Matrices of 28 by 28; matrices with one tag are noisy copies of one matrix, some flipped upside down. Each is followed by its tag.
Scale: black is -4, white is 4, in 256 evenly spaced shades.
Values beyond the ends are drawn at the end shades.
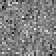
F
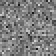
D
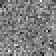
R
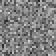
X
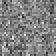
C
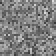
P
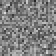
C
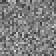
R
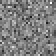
D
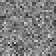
D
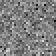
D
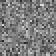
F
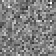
D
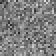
R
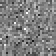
P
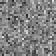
P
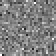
C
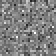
C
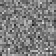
D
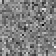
C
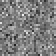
X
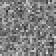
C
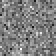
C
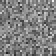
P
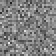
X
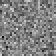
C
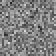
X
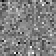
F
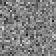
X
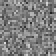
C
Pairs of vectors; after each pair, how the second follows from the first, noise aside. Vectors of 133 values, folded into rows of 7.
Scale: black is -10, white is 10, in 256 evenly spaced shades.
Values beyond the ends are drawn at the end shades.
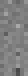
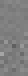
wrapped around, negated, partly zeroed.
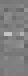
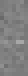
reversed, shrunk.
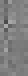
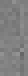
reversed, shrunk.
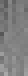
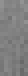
reversed, shrunk.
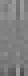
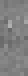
wrapped around, negated, partly zeroed.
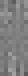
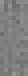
reversed, negated, shrunk.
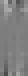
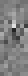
wrapped around, negated, scaled up.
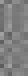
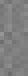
shrunk.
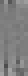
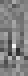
wrapped around, negated, scaled up.
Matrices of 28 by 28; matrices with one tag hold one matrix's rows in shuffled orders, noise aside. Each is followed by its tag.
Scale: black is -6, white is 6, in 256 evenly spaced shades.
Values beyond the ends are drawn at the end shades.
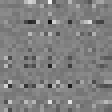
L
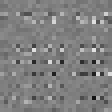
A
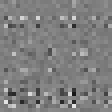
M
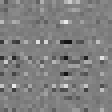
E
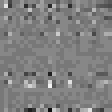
L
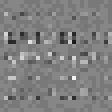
M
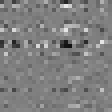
E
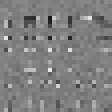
L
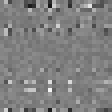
L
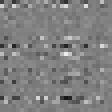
E
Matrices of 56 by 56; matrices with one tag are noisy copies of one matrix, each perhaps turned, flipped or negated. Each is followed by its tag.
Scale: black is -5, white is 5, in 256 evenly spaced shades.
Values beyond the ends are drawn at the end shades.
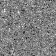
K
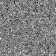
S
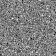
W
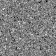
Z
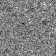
K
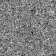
K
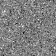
K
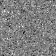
K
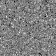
Z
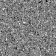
Z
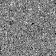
K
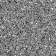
Z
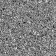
Z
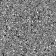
W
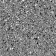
W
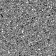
Z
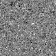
K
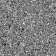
K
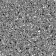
W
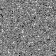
Z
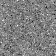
S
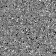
W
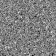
W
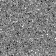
S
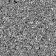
Z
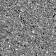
Z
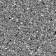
W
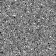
W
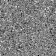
S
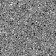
K
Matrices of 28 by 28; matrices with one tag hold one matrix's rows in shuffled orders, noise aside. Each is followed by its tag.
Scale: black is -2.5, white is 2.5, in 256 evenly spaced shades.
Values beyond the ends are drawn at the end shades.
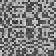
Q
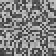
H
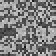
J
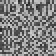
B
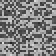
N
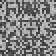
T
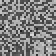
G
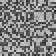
G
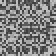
T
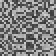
Q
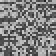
J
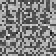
T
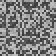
T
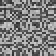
H
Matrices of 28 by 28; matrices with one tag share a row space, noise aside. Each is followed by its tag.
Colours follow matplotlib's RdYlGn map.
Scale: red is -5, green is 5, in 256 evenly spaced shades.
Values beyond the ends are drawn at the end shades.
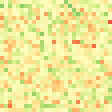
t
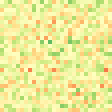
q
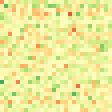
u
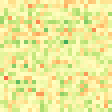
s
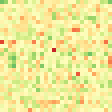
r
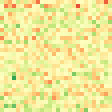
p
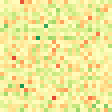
r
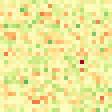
p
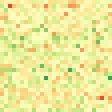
u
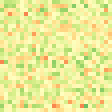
p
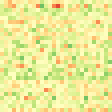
t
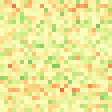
u
